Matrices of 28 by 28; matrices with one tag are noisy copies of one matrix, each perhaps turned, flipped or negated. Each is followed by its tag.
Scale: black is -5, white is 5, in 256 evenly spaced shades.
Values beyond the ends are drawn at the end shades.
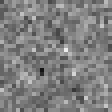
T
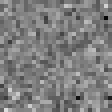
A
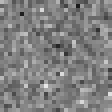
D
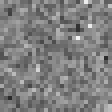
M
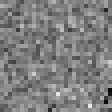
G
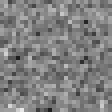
G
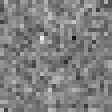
T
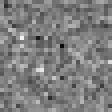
T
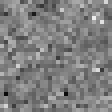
A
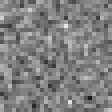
D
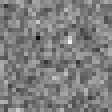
T
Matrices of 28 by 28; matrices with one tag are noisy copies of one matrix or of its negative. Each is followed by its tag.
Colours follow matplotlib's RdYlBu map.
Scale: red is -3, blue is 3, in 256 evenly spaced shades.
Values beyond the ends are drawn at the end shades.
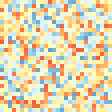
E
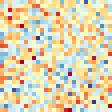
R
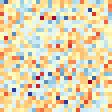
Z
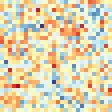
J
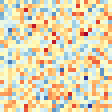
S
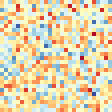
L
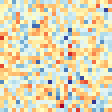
L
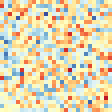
L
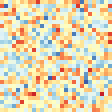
L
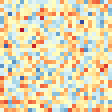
E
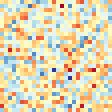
E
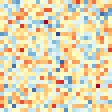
E
